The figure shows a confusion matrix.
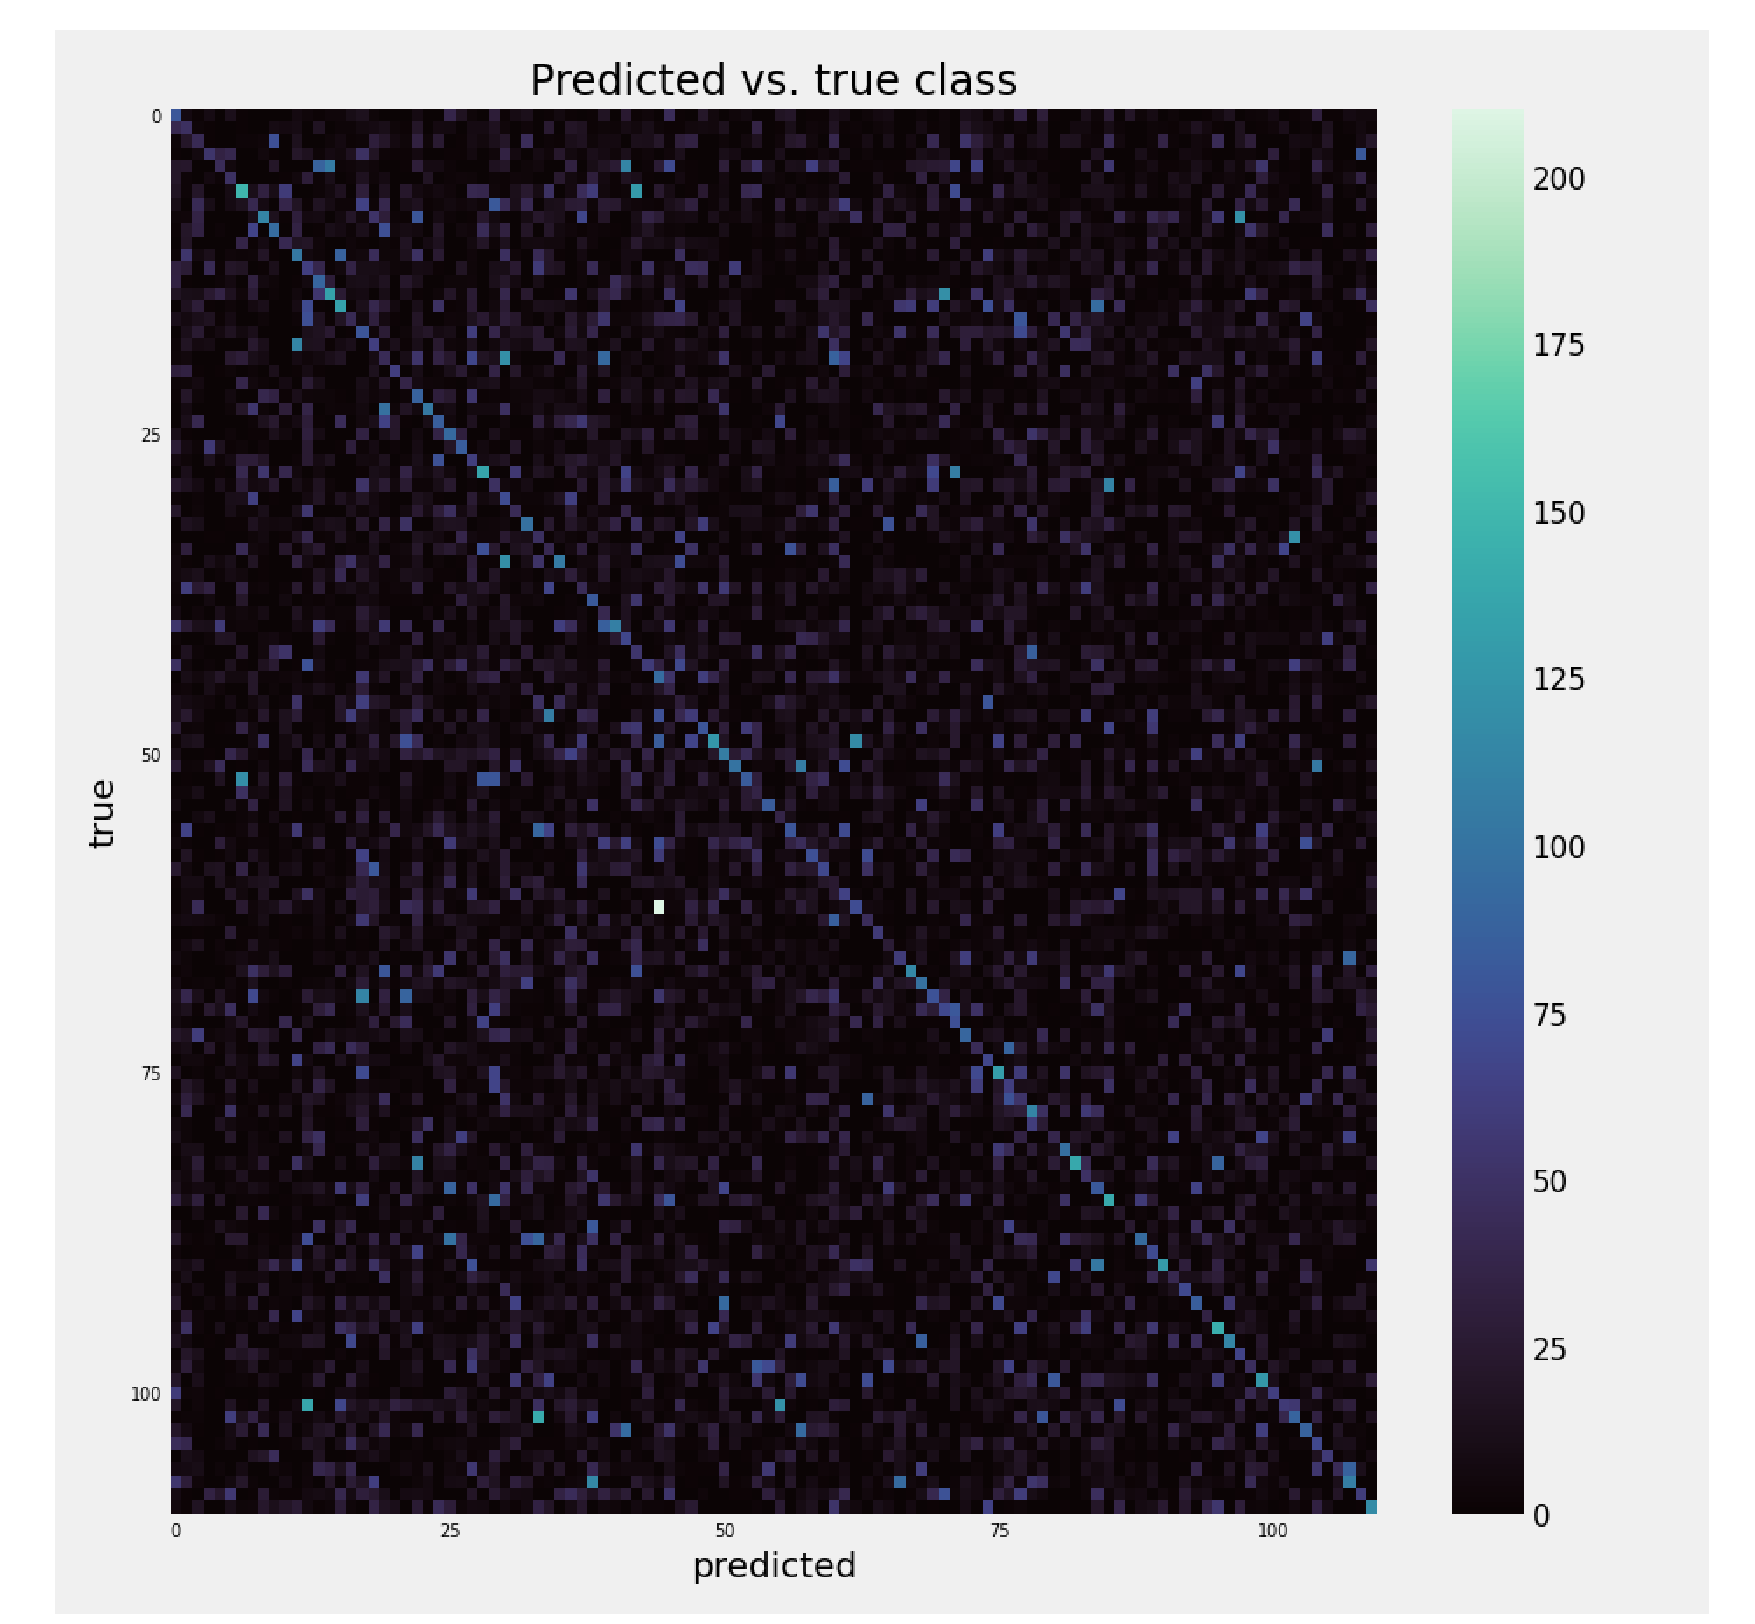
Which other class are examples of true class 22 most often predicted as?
27
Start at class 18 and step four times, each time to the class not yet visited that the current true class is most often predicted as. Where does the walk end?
25
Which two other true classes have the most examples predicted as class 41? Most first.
4, 103
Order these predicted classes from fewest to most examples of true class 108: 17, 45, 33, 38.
33, 38, 17, 45
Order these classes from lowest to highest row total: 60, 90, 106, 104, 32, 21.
21, 60, 104, 106, 32, 90
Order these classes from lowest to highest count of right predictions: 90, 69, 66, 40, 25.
66, 69, 25, 40, 90
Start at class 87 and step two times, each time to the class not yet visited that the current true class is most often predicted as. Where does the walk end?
42
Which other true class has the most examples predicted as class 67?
15
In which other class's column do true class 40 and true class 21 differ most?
39
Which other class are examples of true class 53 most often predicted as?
6
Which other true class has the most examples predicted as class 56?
34
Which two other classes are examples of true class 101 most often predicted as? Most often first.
12, 55
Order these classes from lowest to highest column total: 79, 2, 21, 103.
103, 2, 79, 21
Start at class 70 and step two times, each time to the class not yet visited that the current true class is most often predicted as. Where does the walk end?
28
